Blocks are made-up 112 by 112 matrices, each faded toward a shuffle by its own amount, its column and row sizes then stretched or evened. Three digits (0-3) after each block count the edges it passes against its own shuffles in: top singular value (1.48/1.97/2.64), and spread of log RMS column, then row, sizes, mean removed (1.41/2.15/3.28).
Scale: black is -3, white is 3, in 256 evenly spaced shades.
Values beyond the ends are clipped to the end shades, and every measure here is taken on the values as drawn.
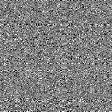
2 0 2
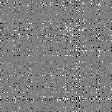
1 3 3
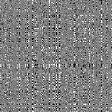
3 3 2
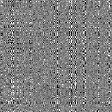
3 3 2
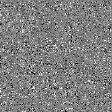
0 2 2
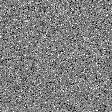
0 0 0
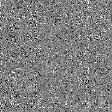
1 2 1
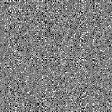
2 2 1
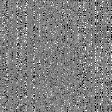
2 3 0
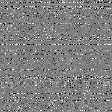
2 0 3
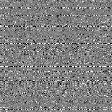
3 0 3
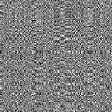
3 2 2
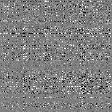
1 2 3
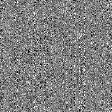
0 3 0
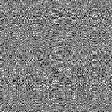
3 0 2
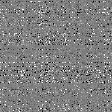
0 2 3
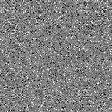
2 0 0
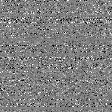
1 0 3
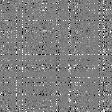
1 3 3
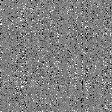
1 2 1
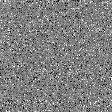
0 0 2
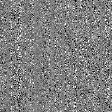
0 3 0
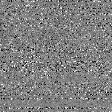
0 0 3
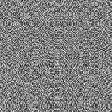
3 0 0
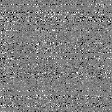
0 2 3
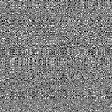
3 0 2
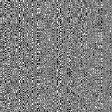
3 3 0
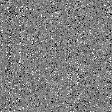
0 2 0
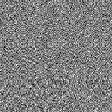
3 0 0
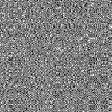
3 0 0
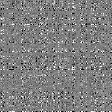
2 3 3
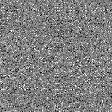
2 0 1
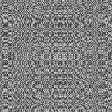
3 2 1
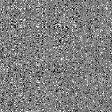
2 2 1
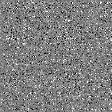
0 1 2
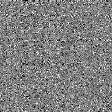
1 1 1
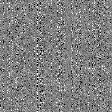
1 3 0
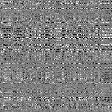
3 1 3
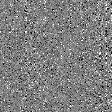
1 2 0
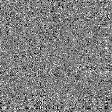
1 1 2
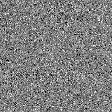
1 0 1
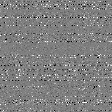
1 1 3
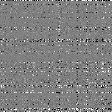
2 2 3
